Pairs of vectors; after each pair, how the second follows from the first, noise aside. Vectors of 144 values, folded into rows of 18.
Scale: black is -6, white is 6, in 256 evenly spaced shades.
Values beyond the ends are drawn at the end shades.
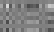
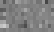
reversed, partly zeroed.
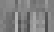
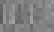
wrapped around, negated, shrunk.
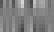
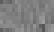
wrapped around, negated, shrunk.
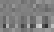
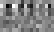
reversed, scaled up.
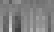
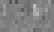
reversed, negated, partly zeroed.
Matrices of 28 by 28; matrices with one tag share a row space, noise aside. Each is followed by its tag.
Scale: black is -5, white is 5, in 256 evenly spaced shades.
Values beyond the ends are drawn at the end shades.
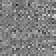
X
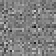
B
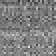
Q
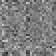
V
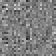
V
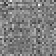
B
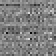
Q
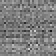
Q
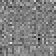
B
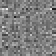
V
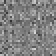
B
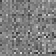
X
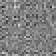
V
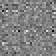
V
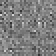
B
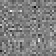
B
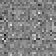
B
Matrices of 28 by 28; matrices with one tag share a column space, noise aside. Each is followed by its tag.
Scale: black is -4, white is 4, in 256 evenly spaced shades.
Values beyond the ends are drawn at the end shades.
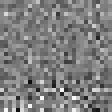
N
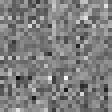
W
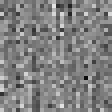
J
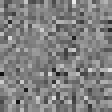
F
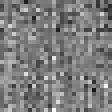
J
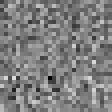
W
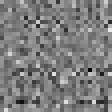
F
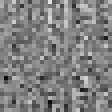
W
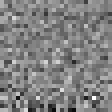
N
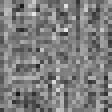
J
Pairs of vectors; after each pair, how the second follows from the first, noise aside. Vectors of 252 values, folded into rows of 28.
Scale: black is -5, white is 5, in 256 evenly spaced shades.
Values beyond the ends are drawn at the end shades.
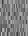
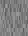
wrapped around, shrunk.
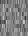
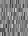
shuffled.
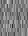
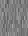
negated, shrunk.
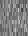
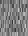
sign-scrambled.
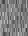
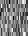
reversed, negated, scaled up.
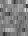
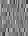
sign-scrambled.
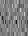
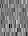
shuffled.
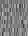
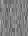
wrapped around, negated, shrunk.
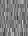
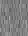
wrapped around, shrunk.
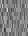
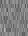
negated, shrunk.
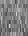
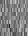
sign-scrambled.
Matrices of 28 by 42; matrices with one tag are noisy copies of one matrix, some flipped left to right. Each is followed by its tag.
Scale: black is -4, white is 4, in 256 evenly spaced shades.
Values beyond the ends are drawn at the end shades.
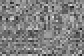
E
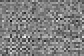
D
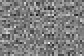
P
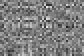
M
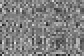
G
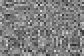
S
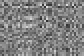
M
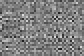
D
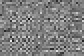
D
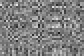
M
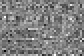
E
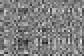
G
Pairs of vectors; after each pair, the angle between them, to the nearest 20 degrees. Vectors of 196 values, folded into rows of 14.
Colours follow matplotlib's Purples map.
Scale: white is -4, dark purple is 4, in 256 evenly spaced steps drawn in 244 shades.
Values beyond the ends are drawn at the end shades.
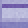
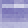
160 degrees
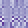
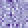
120 degrees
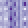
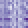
120 degrees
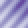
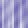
60 degrees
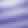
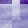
80 degrees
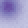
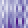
120 degrees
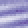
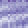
40 degrees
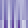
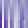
60 degrees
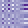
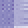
120 degrees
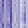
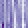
60 degrees
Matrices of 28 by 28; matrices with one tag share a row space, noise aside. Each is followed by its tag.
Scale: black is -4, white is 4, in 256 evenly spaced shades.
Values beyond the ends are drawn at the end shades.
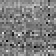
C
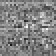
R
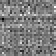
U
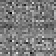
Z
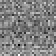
C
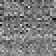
U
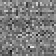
Z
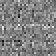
C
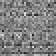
C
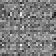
U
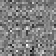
Z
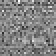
C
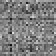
Z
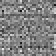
U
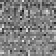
U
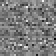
R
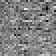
R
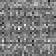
C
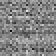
Z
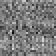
Z
